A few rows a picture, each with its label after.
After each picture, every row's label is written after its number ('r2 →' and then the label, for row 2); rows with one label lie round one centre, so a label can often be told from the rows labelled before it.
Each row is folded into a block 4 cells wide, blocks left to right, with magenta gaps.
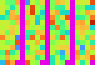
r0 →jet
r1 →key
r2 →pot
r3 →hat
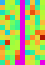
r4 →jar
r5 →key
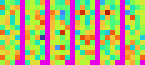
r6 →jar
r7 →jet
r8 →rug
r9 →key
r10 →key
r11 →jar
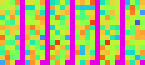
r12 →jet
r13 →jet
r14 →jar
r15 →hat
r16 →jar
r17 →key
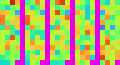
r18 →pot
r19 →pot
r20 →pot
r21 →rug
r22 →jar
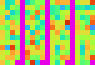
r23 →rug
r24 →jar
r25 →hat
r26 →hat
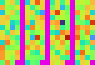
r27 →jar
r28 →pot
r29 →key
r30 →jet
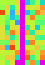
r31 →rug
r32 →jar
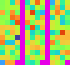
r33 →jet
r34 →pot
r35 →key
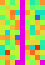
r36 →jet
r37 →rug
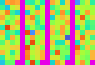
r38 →pot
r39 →jar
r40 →jet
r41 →jar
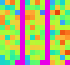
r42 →pot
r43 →pot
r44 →key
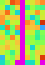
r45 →pot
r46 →hat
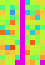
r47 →rug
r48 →jar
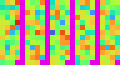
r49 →hat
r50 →rug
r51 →key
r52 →pot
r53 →rug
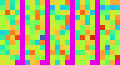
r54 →key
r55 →jet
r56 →hat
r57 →key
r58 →hat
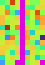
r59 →pot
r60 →jet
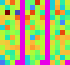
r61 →pot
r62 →pot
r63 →key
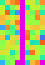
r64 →pot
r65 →jet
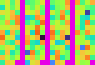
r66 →jet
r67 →jet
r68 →jet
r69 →rug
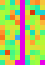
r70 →jet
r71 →pot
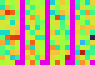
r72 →key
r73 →jar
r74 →jar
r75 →jet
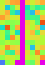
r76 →pot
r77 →hat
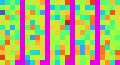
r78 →jar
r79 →pot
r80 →hat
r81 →hat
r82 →jar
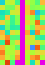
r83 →jar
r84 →rug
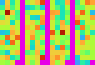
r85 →key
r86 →hat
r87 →rug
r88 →pot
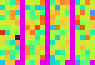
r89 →jet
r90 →hat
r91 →pot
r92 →pot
